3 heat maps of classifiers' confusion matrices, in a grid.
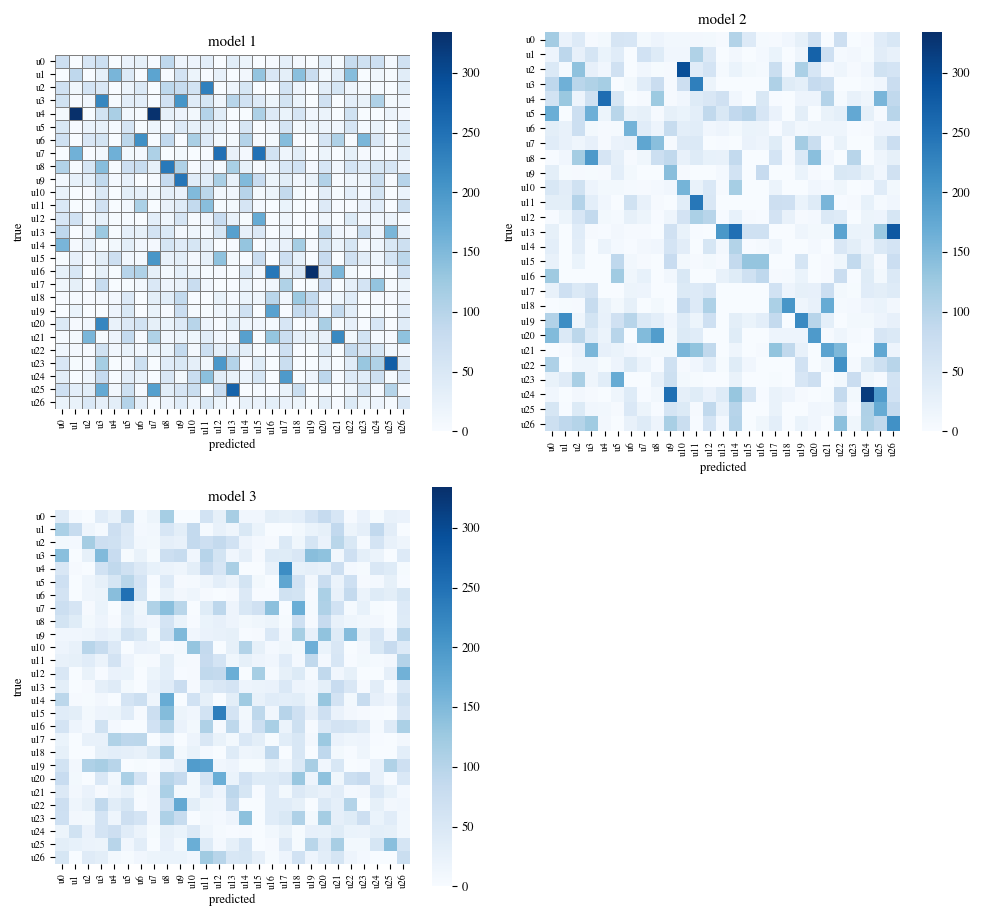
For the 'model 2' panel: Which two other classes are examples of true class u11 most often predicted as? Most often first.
u21, u2
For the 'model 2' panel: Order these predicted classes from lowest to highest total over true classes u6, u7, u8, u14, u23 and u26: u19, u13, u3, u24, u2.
u13, u24, u19, u3, u2
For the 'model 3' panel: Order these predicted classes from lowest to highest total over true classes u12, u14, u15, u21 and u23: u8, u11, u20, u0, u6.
u6, u11, u0, u20, u8
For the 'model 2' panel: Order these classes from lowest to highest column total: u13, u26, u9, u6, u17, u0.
u13, u6, u17, u9, u0, u26
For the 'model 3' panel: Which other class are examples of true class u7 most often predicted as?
u18
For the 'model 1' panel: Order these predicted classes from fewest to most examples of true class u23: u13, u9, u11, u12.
u11, u9, u13, u12
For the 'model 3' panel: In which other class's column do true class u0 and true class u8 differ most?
u13
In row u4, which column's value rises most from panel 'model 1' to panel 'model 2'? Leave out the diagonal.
u25
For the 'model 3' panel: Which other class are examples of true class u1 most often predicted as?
u0
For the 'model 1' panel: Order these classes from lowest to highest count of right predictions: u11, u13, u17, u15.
u15, u17, u11, u13
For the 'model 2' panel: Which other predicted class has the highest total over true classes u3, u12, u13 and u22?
u26
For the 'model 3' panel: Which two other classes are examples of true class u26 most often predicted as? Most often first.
u11, u12
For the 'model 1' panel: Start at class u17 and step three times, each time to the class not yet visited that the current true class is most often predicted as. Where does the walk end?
u6
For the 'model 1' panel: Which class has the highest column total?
u3
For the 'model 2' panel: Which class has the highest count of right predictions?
u24
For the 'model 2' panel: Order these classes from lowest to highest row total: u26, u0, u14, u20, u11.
u14, u0, u11, u20, u26
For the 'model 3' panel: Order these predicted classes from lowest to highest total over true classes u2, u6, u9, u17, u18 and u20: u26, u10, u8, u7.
u7, u10, u26, u8
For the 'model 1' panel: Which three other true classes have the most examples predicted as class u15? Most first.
u7, u12, u1
